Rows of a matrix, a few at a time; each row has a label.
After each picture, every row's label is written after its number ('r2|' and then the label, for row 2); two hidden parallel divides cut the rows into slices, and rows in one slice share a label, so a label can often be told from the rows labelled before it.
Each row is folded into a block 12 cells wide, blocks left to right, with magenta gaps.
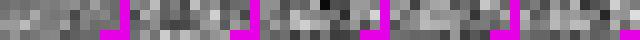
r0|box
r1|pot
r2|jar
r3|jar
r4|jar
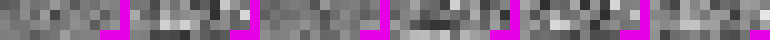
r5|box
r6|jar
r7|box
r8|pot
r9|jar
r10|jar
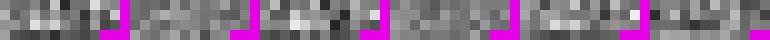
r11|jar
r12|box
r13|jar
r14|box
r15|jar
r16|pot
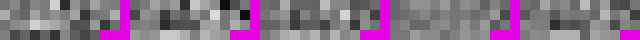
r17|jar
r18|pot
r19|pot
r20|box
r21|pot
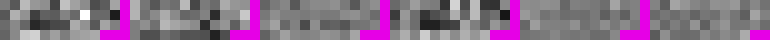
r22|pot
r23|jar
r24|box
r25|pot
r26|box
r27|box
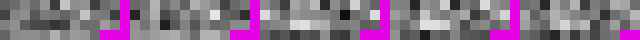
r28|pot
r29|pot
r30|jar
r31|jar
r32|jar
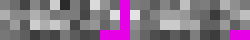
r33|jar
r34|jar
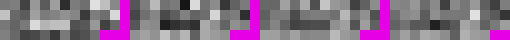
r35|jar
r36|pot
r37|pot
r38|pot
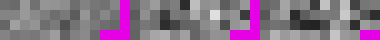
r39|box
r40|pot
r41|pot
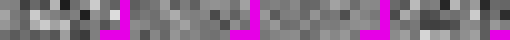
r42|jar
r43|box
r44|box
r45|pot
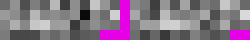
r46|jar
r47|jar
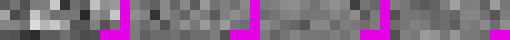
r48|jar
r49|box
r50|box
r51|box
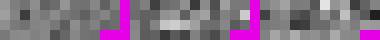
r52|box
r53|jar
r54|pot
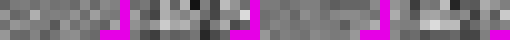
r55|box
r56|jar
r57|box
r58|jar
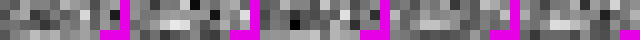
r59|pot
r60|jar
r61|pot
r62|jar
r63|jar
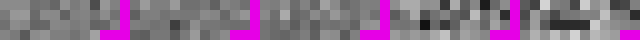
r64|box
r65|box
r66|box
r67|pot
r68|pot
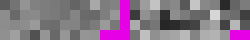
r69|box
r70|pot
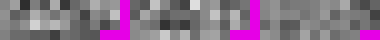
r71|jar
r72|pot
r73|box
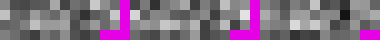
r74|jar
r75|jar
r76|jar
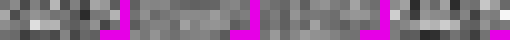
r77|jar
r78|box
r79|box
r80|jar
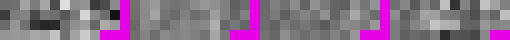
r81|pot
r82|box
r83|box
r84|jar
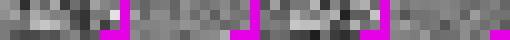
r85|jar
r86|box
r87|jar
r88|box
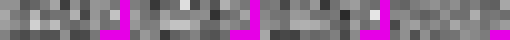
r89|jar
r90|jar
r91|jar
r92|box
